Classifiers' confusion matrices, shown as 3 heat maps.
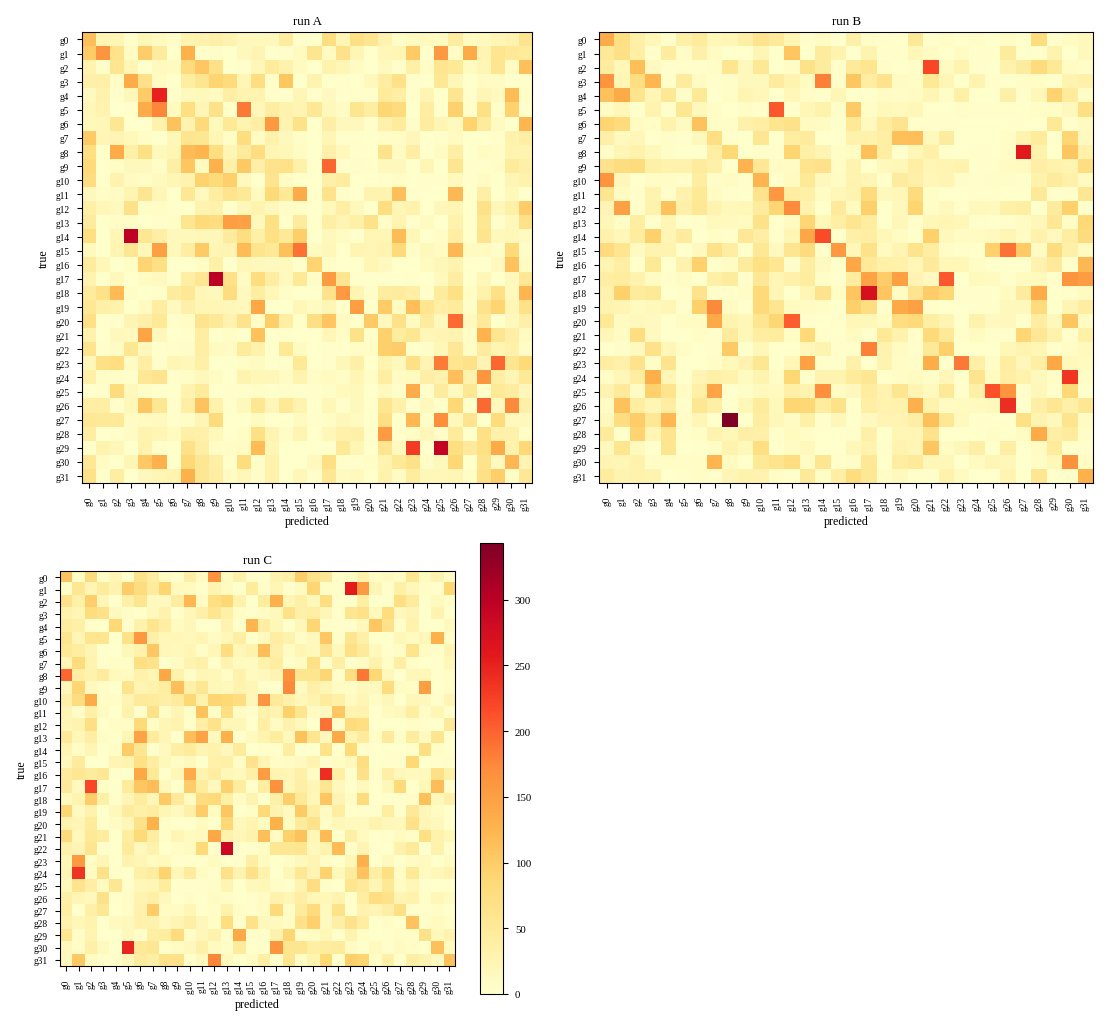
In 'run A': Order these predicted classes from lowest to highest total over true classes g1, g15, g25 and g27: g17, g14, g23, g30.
g17, g14, g30, g23
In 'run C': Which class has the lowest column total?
g4
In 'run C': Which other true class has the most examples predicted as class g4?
g25
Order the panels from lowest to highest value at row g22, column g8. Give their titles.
run C, run A, run B
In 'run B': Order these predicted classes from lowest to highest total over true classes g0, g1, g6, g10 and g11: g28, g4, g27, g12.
g27, g4, g28, g12
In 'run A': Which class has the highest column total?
g26
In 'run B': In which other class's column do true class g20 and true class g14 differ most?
g12
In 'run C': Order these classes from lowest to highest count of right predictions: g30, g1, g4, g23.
g23, g1, g4, g30
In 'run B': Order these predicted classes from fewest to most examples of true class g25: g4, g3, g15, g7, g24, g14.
g15, g24, g4, g3, g7, g14
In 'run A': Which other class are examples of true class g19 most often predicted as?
g12
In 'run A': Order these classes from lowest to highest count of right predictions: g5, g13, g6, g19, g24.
g24, g13, g6, g19, g5
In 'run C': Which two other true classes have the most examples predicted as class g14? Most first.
g29, g10
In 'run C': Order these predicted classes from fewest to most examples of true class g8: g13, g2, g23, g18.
g13, g2, g23, g18
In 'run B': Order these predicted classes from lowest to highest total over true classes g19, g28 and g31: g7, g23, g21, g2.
g23, g21, g2, g7
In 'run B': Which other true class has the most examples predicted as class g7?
g19
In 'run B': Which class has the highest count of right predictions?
g26
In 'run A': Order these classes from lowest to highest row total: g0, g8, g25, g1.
g25, g0, g8, g1
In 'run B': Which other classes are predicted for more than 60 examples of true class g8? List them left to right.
g12, g17, g27, g30
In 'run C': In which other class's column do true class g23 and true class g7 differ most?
g24
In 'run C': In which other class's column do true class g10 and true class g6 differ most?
g2
